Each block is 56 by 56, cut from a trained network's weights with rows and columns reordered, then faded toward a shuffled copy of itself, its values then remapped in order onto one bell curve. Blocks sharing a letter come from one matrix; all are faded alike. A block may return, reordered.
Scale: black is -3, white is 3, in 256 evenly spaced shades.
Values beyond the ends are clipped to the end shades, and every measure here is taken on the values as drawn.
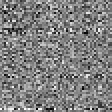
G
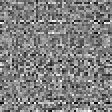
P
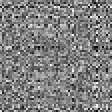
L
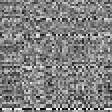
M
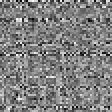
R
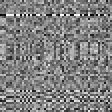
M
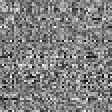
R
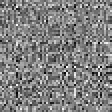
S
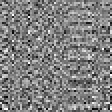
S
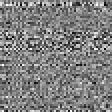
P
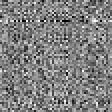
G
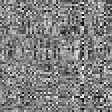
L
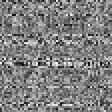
P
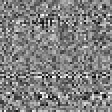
R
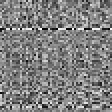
M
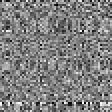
G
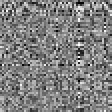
L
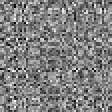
S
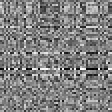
M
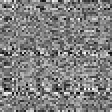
P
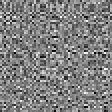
S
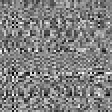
R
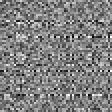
P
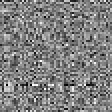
G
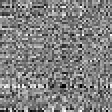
R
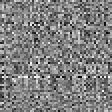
G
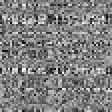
P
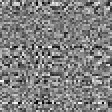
R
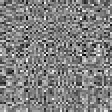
S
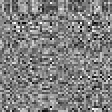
S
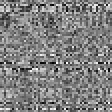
P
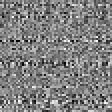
R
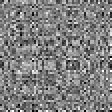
S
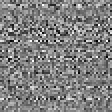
P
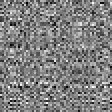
S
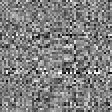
G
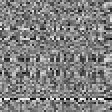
M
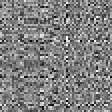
L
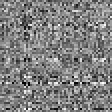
R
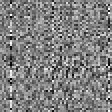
L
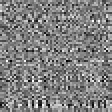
R
